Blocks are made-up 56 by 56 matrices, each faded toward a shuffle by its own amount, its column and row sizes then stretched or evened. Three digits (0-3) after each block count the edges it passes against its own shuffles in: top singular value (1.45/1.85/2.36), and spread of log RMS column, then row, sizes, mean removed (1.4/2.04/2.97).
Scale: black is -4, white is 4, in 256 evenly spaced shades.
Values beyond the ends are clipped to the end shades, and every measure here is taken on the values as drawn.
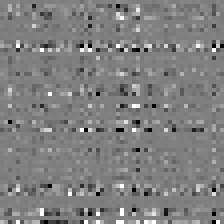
2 2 3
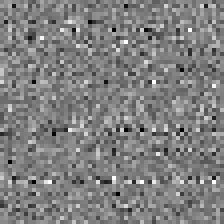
1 1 2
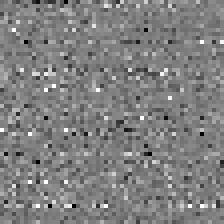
0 1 2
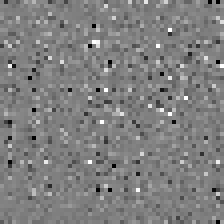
0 1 1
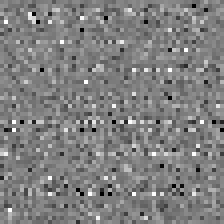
0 0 2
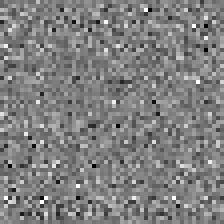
1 0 2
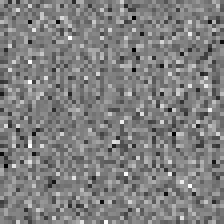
1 0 0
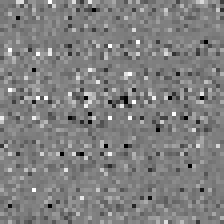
0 0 2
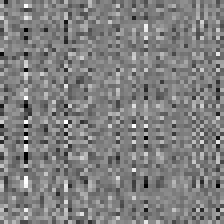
3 3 1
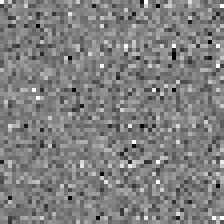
0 1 1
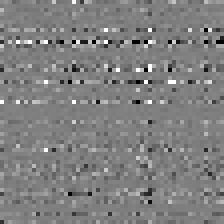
2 1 3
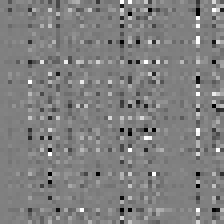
2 3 2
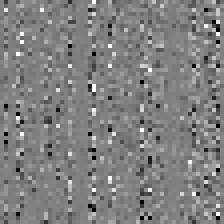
1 3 0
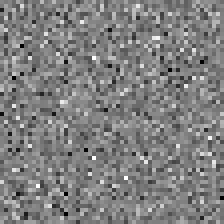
1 0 0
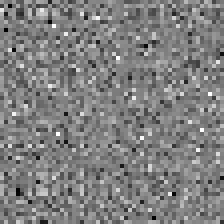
2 0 0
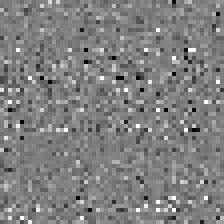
0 1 2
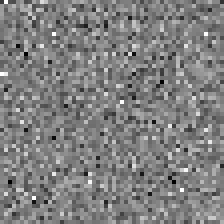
1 0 0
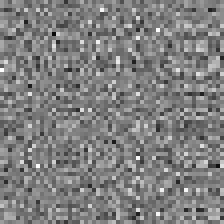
3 1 1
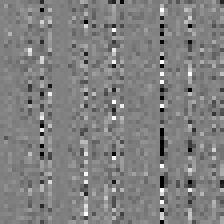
2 3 0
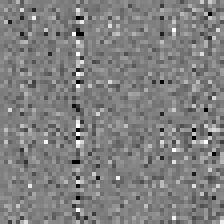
2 2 1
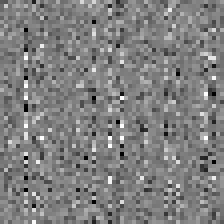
2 2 0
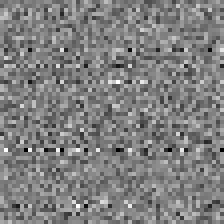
2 0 2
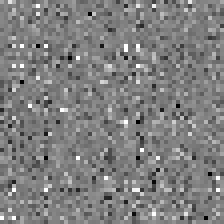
1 2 1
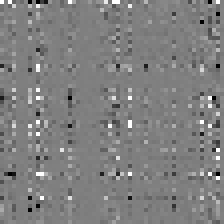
2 3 2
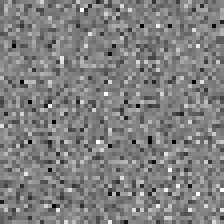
0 0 1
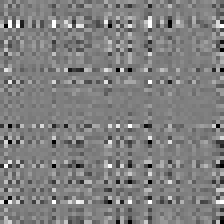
3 3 3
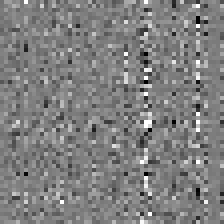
1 3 1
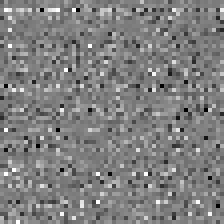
1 0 2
